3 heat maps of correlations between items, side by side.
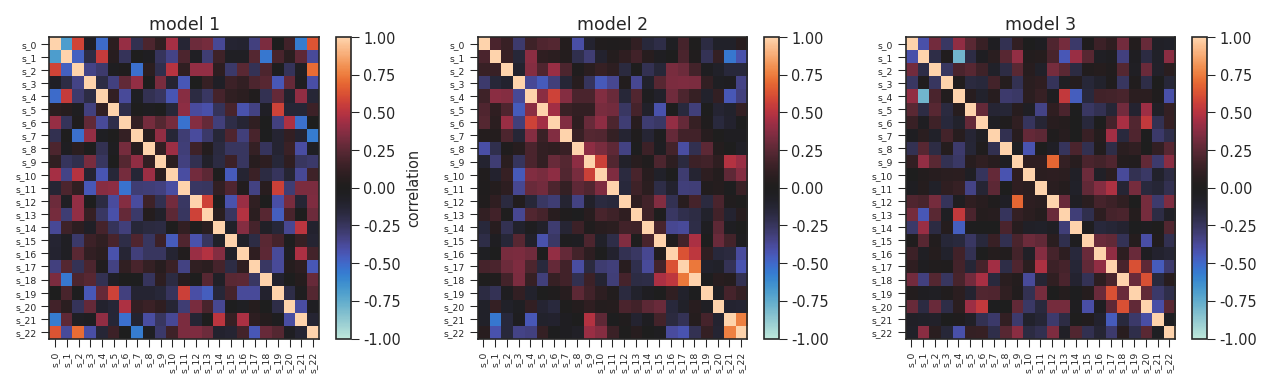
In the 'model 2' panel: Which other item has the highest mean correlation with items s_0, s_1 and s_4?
s_6
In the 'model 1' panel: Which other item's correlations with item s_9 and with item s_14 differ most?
s_21
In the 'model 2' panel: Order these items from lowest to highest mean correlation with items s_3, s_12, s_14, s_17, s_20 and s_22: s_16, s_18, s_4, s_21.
s_4, s_16, s_21, s_18
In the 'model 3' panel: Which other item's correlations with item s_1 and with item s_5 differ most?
s_4
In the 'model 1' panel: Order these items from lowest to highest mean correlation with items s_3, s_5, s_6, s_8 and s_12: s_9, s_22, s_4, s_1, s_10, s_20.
s_4, s_1, s_22, s_9, s_10, s_20
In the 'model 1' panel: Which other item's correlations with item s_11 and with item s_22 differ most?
s_0
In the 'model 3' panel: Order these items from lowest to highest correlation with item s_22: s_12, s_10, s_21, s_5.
s_10, s_21, s_5, s_12
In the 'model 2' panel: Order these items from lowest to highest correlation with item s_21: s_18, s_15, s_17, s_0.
s_17, s_0, s_18, s_15
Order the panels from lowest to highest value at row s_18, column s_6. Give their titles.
model 1, model 2, model 3
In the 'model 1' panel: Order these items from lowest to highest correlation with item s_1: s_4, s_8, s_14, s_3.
s_3, s_8, s_14, s_4
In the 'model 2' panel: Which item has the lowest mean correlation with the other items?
s_3
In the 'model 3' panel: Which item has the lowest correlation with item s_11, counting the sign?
s_5
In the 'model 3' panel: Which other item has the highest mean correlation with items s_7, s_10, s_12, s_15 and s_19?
s_17
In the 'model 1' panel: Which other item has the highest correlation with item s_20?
s_6
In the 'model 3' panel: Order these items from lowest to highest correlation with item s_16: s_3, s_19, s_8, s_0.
s_3, s_8, s_0, s_19
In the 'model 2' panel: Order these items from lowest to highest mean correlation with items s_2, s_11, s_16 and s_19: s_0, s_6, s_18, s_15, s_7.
s_15, s_0, s_18, s_7, s_6
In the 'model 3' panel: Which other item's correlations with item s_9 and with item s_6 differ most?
s_12
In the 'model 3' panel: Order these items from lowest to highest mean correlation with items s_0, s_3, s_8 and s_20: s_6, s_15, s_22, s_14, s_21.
s_15, s_21, s_14, s_22, s_6
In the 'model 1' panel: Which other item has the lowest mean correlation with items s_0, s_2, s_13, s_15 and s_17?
s_1
